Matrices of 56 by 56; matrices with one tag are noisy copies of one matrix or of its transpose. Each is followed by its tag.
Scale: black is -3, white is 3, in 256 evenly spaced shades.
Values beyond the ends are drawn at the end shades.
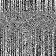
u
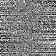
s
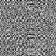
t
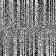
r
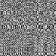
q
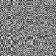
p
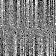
r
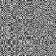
p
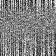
u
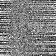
u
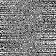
s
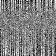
u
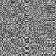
q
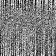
u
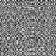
t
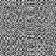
t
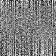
s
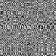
q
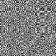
p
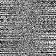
s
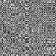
q
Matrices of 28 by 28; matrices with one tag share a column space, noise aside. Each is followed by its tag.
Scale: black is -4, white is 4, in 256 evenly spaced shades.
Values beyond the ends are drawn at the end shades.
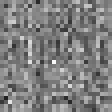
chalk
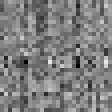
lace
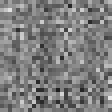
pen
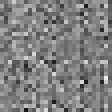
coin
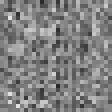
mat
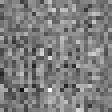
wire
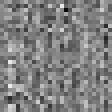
chalk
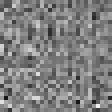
mat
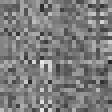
coin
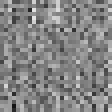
chalk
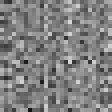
coin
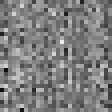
wire
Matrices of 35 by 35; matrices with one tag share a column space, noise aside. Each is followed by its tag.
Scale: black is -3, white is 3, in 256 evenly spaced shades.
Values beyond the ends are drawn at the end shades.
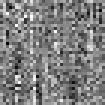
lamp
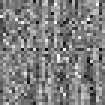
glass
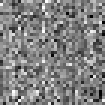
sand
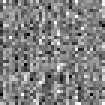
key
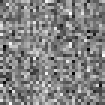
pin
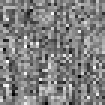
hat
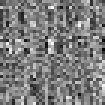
hat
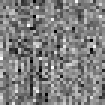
hat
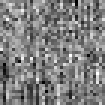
glass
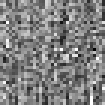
glass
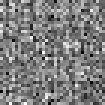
pin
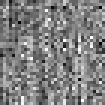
hat
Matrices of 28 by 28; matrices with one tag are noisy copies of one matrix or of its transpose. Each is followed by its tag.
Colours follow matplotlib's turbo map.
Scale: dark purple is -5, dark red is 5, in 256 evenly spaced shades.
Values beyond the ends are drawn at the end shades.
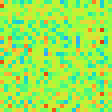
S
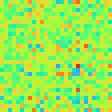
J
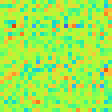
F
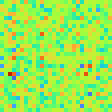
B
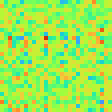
S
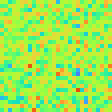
J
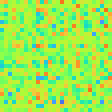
S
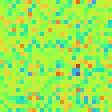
J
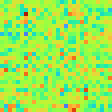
F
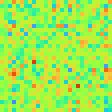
F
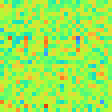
S
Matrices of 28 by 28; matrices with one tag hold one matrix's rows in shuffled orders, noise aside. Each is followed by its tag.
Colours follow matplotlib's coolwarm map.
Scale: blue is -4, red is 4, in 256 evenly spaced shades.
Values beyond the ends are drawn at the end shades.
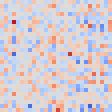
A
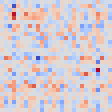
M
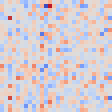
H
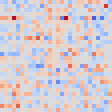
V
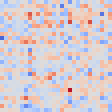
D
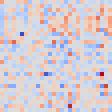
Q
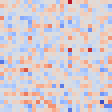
D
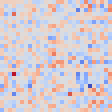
A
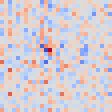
H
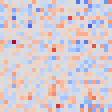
A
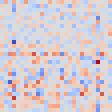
M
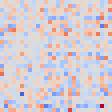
Q
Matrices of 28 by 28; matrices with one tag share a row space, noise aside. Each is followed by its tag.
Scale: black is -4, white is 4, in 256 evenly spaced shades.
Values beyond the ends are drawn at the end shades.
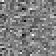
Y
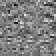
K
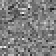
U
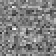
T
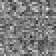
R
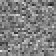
U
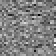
T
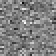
Y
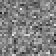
T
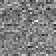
R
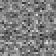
R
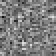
Y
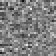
U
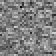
K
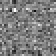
T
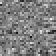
K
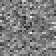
Y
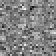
Y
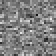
K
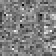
K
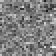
K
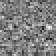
R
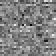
K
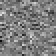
Y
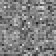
R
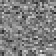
R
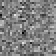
Y
